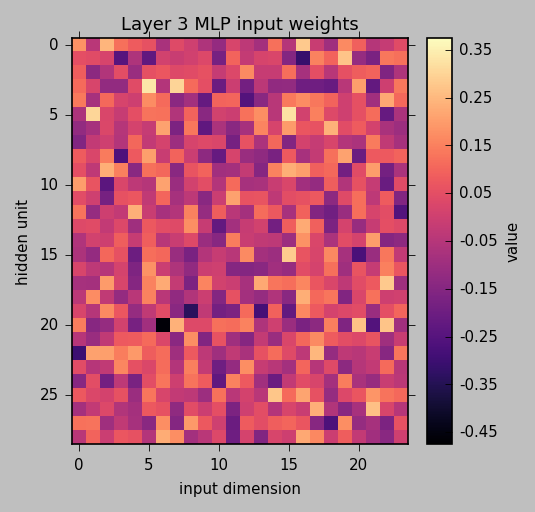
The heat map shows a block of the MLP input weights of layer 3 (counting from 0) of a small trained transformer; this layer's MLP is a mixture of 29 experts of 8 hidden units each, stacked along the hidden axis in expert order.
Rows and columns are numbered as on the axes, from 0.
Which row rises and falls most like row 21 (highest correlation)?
6
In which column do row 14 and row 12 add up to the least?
23
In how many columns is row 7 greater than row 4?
9
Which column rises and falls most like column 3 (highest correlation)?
16
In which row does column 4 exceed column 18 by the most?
12
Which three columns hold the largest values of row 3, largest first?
5, 7, 20
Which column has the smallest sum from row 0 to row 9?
10
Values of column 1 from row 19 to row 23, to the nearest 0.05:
-0.05 -0.15 -0.1 0.2 -0.05
